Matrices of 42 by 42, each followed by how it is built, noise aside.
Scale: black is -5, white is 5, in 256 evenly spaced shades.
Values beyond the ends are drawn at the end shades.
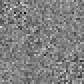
block diagonal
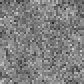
smooth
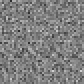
repeating columns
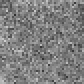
smooth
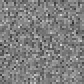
repeating columns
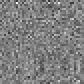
low rank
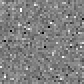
sparse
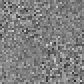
block diagonal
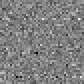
uneven rows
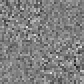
block diagonal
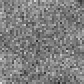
smooth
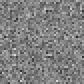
repeating columns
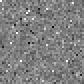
sparse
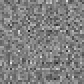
low rank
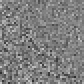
lower triangular
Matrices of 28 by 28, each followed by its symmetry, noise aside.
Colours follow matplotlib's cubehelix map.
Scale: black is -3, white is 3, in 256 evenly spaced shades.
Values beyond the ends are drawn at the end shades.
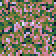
mirrored left to right.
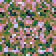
mirrored left to right.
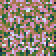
mirrored left to right.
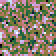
no symmetry.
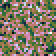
same after a half turn.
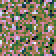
mirrored top to bottom.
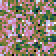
mirrored top to bottom.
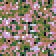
mirrored top to bottom.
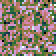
mirrored top to bottom.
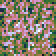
same after a half turn.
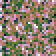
mirrored top to bottom.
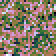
symmetric.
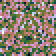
mirrored left to right.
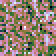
mirrored top to bottom.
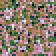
no symmetry.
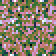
mirrored left to right.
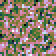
symmetric.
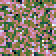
same after a half turn.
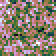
no symmetry.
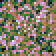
symmetric.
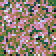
symmetric.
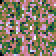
mirrored top to bottom.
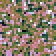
no symmetry.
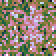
mirrored top to bottom.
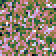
no symmetry.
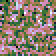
no symmetry.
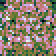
mirrored left to right.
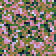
same after a half turn.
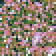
symmetric.
